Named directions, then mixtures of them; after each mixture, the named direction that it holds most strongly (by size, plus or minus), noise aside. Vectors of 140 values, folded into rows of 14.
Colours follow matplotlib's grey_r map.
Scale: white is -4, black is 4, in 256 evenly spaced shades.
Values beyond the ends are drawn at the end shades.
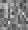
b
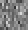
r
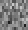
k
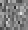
r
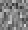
k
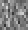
r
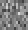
r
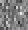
r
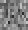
b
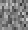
k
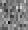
b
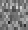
k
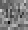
b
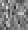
r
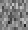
k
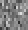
r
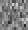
k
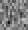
k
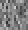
r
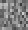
b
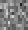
b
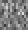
b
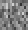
b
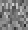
k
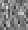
r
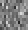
r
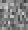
b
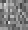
b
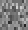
k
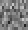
k
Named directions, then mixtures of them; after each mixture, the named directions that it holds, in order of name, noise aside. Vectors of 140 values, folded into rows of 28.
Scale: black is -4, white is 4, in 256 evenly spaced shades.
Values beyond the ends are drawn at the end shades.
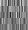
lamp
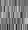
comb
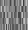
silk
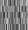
lamp, silk.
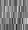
comb, silk.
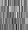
comb, lamp.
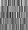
lamp.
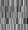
comb, silk.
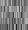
comb, lamp.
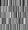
lamp, silk.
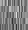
comb, lamp.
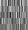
lamp.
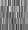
comb, lamp.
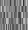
silk.
